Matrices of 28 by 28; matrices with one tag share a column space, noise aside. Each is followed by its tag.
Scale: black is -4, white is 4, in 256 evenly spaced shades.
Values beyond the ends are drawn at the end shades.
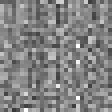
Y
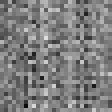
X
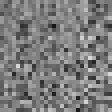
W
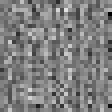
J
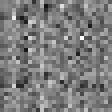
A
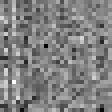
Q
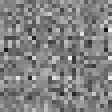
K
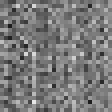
X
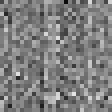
K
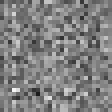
K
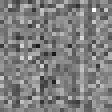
X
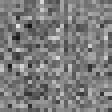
W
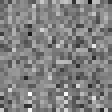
Y
